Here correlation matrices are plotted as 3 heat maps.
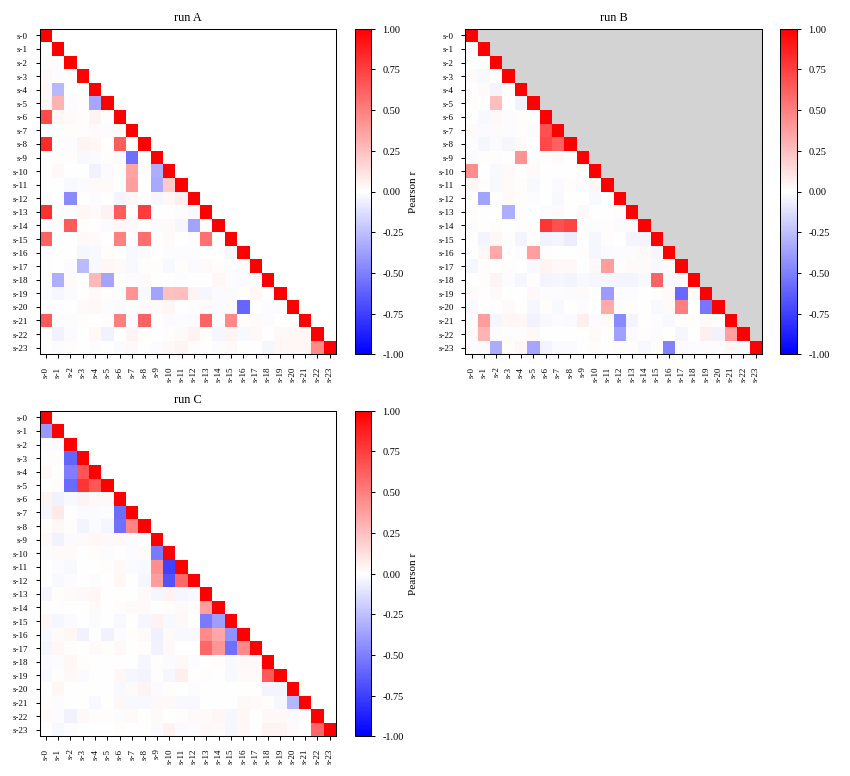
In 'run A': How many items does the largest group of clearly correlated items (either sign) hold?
6
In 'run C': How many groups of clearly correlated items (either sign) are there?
8
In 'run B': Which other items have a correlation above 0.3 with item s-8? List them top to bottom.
s-6, s-7, s-14
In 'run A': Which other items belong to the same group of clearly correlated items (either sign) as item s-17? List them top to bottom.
s-3
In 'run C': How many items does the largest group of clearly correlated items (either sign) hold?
5
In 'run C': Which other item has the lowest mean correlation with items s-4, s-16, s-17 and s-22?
s-15
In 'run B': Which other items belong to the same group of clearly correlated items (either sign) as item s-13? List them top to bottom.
s-3
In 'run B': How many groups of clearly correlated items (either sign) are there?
8
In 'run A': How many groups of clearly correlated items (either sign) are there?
7
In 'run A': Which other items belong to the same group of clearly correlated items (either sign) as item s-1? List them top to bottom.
s-4, s-5, s-18
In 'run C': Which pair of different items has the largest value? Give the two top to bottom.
s-3, s-5
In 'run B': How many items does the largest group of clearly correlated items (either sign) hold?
4
